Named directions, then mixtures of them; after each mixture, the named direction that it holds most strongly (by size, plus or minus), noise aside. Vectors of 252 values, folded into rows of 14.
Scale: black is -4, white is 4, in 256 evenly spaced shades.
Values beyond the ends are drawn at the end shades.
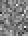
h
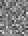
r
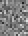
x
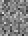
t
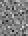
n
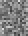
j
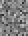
t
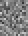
x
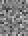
x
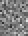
x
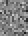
x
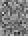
t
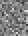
n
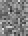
j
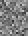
r
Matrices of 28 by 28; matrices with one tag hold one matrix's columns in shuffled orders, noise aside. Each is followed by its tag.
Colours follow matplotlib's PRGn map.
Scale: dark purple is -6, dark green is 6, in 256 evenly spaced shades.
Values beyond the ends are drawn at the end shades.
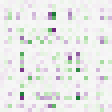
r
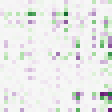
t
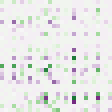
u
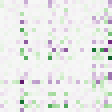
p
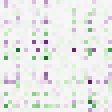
p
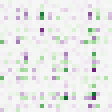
r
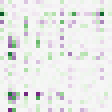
t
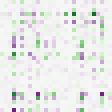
t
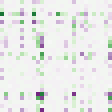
t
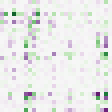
t
